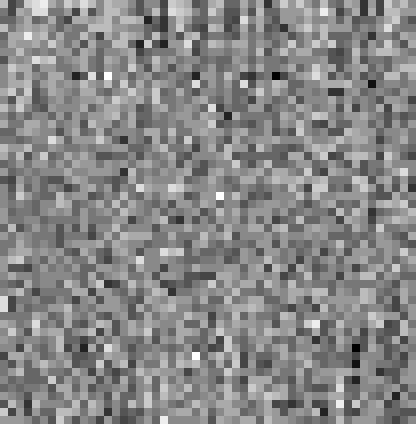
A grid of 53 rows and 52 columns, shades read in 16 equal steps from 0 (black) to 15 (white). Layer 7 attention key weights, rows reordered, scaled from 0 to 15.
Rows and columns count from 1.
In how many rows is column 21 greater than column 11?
24
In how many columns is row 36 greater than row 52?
22
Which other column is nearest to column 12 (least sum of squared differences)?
7
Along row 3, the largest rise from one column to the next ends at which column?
31
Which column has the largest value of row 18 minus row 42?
13
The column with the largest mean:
3
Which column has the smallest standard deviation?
44
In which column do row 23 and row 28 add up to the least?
47
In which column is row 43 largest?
29
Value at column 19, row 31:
6
